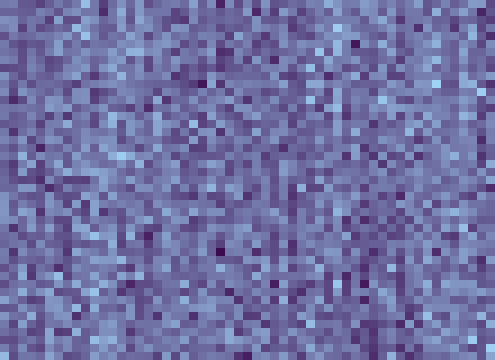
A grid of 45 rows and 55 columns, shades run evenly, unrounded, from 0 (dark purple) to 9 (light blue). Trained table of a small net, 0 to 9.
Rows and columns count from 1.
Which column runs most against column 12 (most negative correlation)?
41
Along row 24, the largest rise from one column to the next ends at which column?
34
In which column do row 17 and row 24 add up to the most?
24
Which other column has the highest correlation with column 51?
3
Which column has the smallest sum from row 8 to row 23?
2
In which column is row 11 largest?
49
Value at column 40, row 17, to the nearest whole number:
7
